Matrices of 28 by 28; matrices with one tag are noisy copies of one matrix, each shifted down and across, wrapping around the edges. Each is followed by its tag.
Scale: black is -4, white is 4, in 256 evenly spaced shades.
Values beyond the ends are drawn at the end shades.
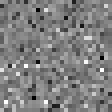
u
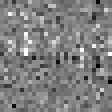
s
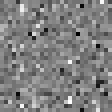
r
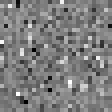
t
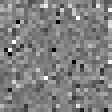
r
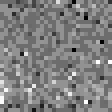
s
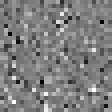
r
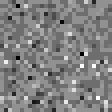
u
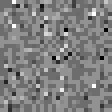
r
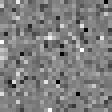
r
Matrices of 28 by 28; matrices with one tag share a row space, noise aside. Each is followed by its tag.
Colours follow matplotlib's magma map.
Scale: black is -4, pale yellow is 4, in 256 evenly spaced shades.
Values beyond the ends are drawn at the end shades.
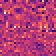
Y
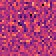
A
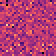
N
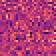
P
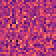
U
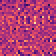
A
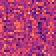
Y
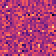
P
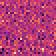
N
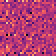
N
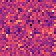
P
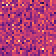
N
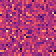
N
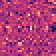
P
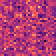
Y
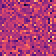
A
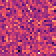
P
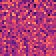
U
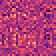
U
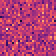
N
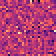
P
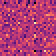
U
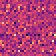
N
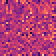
P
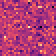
Y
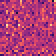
N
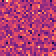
P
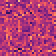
P
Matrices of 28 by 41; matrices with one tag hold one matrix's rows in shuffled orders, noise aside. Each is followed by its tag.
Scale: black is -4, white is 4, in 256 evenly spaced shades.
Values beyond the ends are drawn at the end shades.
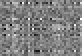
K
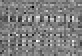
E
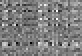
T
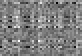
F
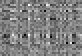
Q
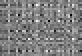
E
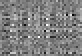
Q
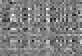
Q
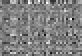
Q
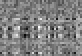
F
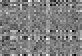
Q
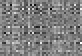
K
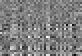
Q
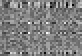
Q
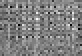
E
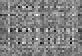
E
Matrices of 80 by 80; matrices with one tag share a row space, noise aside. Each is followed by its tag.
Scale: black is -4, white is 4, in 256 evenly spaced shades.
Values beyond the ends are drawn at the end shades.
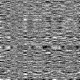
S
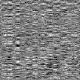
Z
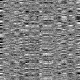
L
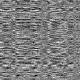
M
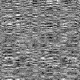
Z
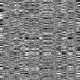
L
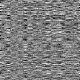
S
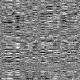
Z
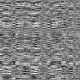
M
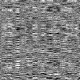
Z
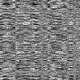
M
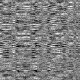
M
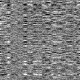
S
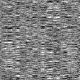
Z
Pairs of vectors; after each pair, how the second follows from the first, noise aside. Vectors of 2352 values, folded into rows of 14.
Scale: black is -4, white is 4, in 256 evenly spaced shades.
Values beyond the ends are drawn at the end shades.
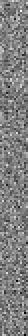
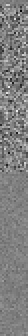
negated, partly zeroed.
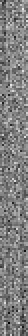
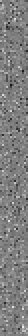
negated, partly zeroed.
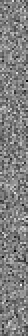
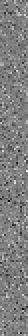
wrapped around, negated, partly zeroed.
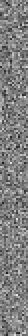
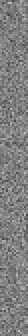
reversed, negated, shrunk.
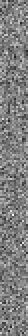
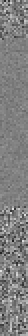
wrapped around, negated, partly zeroed.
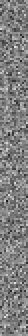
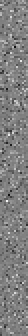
negated, partly zeroed.
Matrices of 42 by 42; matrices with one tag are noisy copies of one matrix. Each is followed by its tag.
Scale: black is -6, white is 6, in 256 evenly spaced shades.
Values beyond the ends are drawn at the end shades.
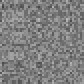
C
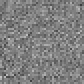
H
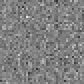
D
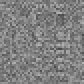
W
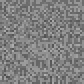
H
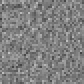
C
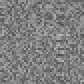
W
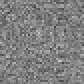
W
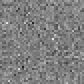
D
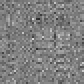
W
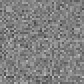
H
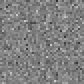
D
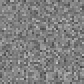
D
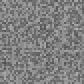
D
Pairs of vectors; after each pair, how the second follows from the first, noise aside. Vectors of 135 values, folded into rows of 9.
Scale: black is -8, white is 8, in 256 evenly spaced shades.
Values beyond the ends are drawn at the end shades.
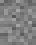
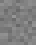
negated, shrunk.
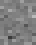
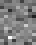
negated, scaled up.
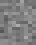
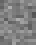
reversed.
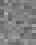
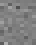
wrapped around, partly zeroed.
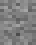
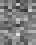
negated, scaled up.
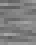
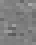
wrapped around, partly zeroed.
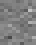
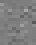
negated, partly zeroed.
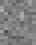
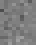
negated, partly zeroed.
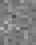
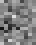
negated, scaled up.
